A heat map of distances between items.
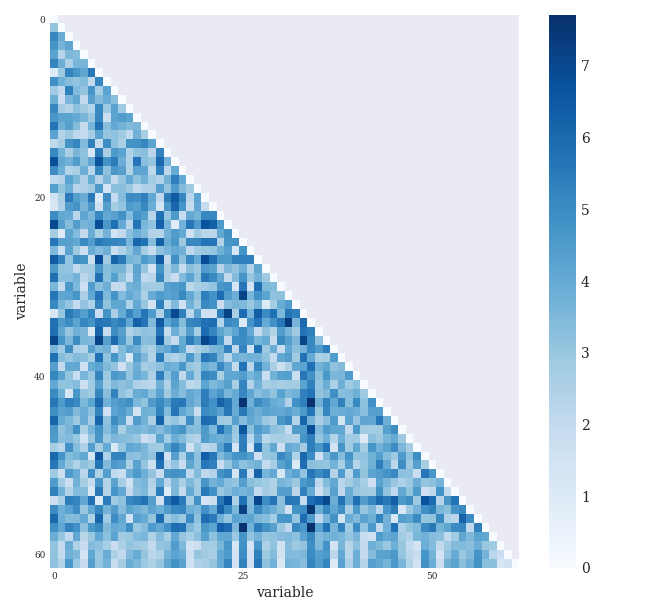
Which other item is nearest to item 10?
38
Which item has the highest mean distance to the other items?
34
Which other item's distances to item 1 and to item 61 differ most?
37
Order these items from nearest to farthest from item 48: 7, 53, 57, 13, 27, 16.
13, 57, 7, 53, 16, 27
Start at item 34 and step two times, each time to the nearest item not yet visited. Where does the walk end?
22
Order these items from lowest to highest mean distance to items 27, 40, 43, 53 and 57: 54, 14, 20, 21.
21, 14, 20, 54
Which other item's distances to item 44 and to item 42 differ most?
2
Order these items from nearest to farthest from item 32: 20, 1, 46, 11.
1, 11, 46, 20
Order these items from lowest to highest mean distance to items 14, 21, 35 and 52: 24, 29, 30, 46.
24, 46, 30, 29
